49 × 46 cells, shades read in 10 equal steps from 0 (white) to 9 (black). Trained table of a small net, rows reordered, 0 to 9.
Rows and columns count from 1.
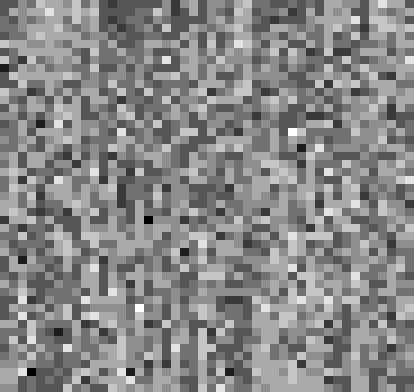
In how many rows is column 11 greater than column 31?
16
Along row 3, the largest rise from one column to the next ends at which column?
41
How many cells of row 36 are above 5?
12
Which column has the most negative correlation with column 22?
25
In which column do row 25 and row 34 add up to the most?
14
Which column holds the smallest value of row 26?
40
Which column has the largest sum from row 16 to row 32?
5
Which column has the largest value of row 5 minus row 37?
13
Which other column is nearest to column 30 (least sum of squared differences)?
29
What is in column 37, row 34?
3
